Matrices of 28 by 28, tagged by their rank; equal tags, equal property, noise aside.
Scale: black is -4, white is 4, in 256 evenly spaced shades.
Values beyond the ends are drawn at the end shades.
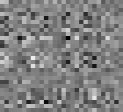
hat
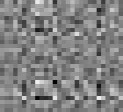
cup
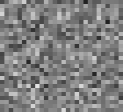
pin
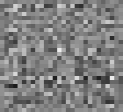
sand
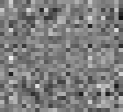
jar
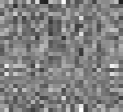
hat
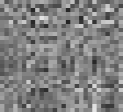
hat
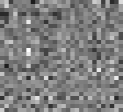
jar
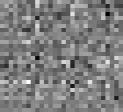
cup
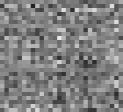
jar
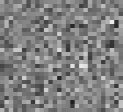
pin
